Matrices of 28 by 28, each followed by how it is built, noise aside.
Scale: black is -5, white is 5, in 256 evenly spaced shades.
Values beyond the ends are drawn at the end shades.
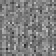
blocks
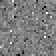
sparse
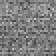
blocks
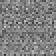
repeating columns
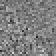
lower triangular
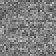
blocks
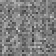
blocks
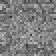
blocks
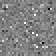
sparse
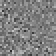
lower triangular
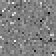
sparse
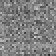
blocks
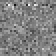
uneven rows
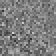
lower triangular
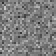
repeating rows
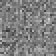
blocks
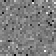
sparse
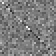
diagonal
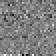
uneven rows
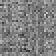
blocks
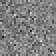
diagonal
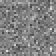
repeating rows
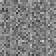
repeating rows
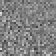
lower triangular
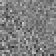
lower triangular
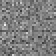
blocks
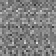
repeating columns
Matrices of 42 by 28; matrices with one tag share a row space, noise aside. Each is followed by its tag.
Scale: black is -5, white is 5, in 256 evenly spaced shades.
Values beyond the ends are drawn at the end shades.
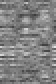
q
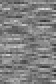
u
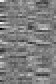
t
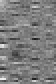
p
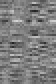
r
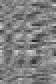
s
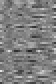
s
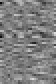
s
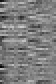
t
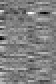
t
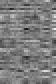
q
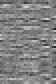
q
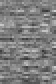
q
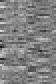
t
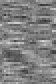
u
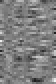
s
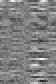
r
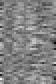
s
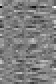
s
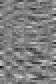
s
